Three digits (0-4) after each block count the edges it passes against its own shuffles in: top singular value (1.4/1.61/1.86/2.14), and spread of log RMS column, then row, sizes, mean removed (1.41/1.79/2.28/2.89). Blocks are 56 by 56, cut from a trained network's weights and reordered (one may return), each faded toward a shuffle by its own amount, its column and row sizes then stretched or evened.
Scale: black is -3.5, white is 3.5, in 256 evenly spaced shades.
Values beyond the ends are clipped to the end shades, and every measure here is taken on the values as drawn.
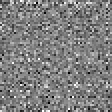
3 2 3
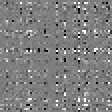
1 4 4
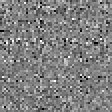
0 1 3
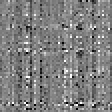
3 4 3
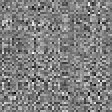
4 3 3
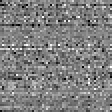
2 1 3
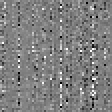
1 4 0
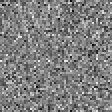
0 0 1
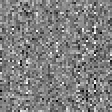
1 3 1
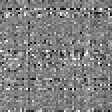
1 0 4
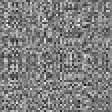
4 3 0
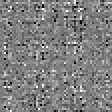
1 3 2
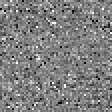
0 0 1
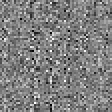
3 3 2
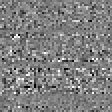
0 1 4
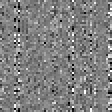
3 4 0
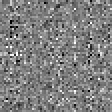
1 3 1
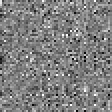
0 3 2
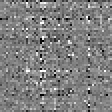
2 3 2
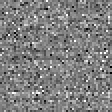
0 0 0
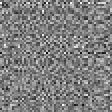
4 0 3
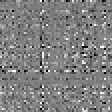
2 3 4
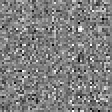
1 3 2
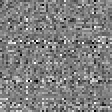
1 2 4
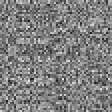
4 1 0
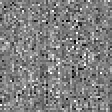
0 1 0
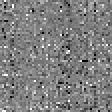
0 2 2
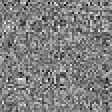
3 0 2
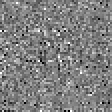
0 1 2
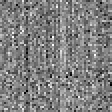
2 0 0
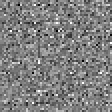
0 1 3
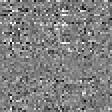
2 2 4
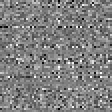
2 1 4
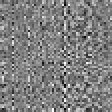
4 4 1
